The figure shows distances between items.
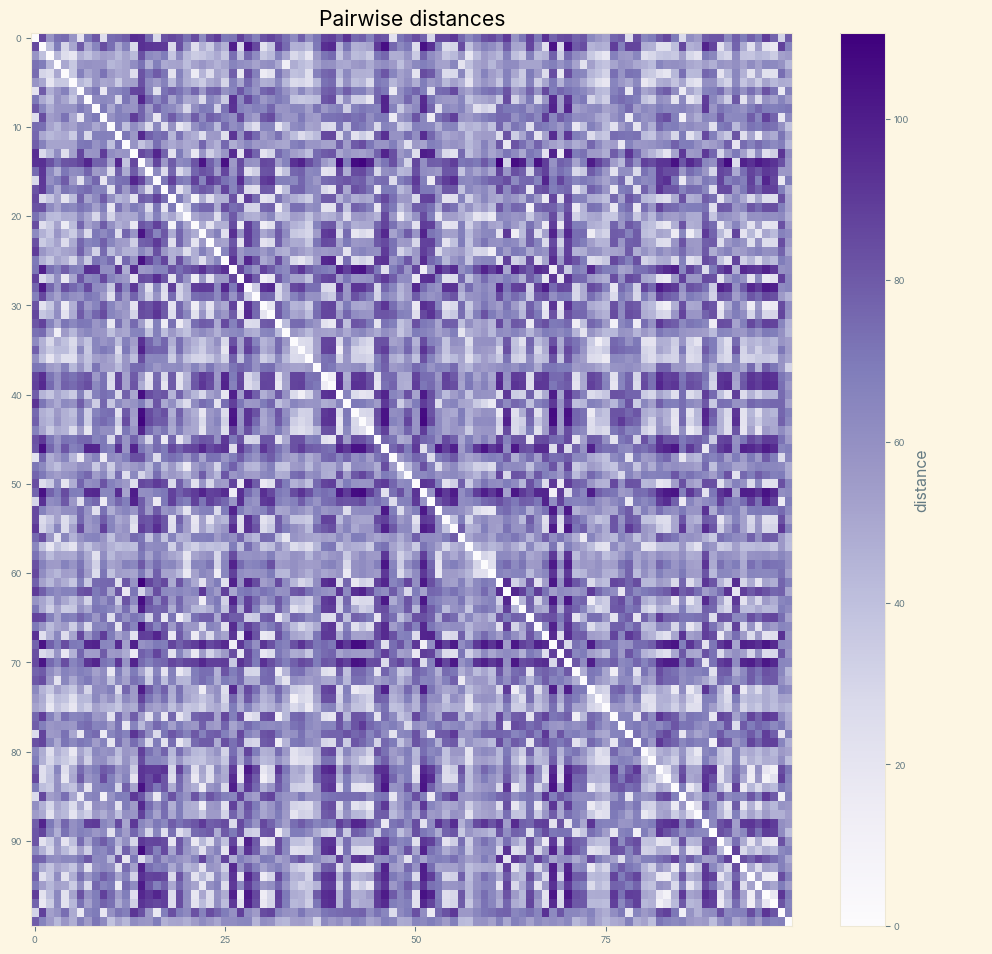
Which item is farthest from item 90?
28
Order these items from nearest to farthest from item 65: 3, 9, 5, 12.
3, 12, 5, 9
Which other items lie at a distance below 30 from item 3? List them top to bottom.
33, 56, 72
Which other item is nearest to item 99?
37
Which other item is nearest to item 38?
39
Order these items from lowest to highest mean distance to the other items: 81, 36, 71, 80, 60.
36, 81, 80, 60, 71
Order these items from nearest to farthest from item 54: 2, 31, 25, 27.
27, 31, 2, 25
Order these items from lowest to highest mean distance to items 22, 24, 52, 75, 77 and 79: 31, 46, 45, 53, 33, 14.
33, 53, 45, 31, 14, 46
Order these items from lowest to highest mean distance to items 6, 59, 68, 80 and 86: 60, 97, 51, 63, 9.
9, 63, 60, 97, 51
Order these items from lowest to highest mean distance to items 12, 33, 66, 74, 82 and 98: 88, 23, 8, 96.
23, 96, 8, 88
